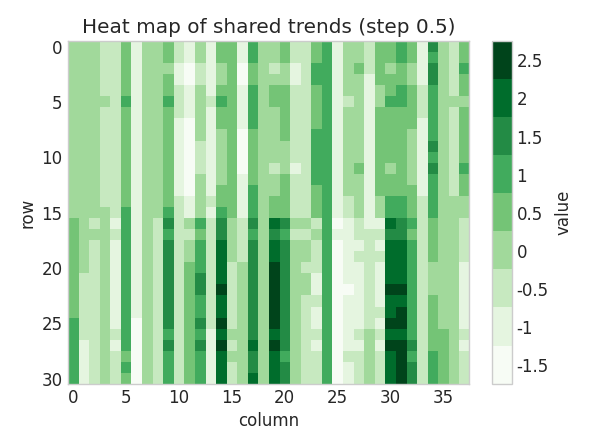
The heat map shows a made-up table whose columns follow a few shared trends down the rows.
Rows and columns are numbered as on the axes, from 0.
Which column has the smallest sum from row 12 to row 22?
25
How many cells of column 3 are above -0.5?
17
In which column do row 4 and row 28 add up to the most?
31
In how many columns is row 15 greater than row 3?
17
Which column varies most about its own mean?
19
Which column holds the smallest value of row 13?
11
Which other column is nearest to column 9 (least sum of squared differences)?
20
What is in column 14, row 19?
2
